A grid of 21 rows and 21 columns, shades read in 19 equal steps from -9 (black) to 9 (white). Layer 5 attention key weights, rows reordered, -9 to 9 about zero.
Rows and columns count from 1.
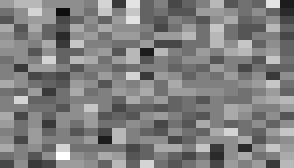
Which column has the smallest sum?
5
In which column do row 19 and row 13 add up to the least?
18
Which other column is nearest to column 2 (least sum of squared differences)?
19
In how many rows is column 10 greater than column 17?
11
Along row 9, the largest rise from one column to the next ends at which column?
3
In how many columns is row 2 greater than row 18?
10
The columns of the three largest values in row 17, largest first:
17, 21, 9
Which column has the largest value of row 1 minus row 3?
8
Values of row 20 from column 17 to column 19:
1 3 -1
